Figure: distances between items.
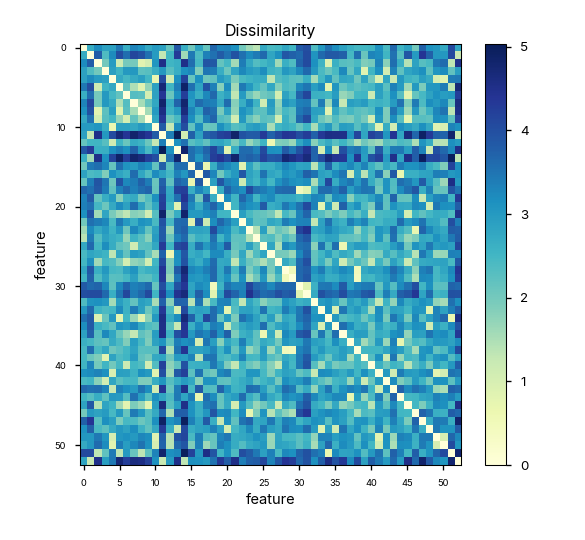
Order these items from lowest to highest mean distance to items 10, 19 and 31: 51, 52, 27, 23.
27, 51, 23, 52
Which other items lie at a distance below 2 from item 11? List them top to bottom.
1, 14, 52
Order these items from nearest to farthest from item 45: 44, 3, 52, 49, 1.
44, 3, 49, 1, 52
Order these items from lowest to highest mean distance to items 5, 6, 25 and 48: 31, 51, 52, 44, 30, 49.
51, 44, 49, 30, 31, 52
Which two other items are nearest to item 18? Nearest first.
30, 31
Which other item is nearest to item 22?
15
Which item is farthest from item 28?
14
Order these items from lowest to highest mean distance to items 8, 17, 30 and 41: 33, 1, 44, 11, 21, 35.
21, 35, 33, 44, 1, 11
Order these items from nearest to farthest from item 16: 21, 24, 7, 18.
24, 21, 18, 7
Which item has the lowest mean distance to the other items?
12
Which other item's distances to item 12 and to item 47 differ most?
26
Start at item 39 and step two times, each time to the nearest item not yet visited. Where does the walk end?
42
